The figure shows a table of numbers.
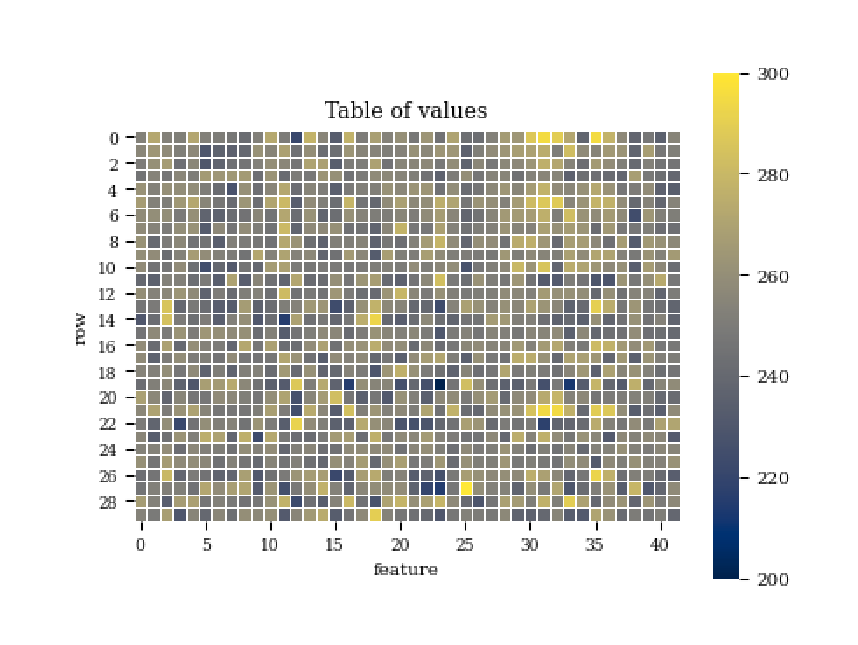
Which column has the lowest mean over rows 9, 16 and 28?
12
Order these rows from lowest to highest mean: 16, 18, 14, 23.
14, 18, 23, 16
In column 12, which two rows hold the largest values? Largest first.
22, 19
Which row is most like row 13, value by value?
26
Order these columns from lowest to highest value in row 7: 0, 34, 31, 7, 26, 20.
7, 26, 0, 34, 31, 20
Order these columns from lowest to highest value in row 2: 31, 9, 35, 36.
9, 36, 35, 31
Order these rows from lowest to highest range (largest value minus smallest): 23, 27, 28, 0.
23, 28, 0, 27
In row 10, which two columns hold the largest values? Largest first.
31, 29
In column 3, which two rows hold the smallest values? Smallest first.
22, 29
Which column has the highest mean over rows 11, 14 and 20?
18
